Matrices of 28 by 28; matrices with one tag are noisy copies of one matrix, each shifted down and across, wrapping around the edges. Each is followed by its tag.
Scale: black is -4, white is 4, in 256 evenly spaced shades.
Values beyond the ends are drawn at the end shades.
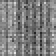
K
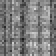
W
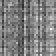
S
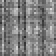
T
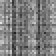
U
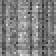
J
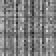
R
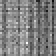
K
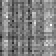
J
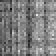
W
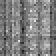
W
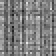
R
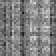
W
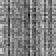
S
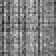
S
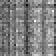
W
